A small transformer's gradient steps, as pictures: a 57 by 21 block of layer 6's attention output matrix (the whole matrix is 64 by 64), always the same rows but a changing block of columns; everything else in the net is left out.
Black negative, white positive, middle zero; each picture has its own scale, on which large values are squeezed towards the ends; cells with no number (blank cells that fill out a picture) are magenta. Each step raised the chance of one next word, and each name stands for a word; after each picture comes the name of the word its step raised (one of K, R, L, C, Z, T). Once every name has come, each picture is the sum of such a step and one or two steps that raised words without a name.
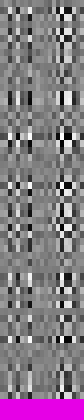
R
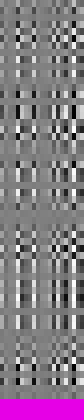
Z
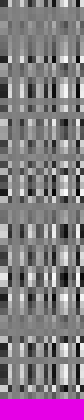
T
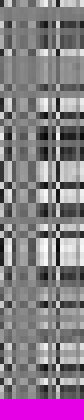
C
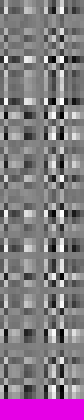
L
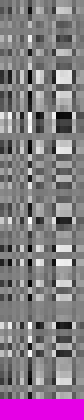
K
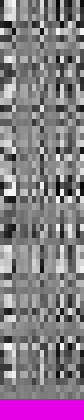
T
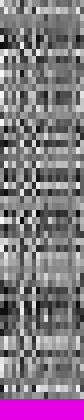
R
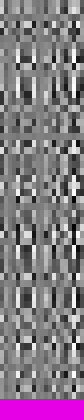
T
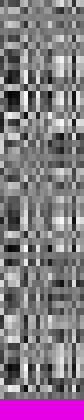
K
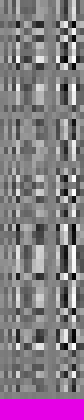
T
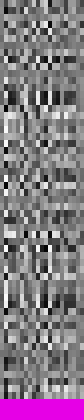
L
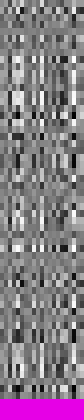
L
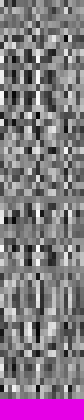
K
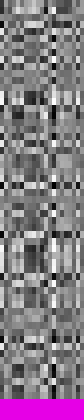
L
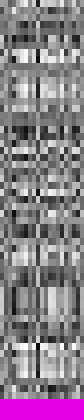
T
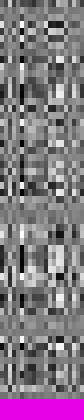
T
